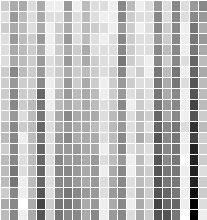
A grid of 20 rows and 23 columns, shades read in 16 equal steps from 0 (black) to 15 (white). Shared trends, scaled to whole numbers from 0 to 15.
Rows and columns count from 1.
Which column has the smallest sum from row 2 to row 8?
22
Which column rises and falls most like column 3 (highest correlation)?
23
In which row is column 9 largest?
1
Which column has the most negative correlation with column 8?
3
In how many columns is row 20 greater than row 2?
4
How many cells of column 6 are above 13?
7
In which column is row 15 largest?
21
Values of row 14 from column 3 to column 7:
13 11 6 13 9
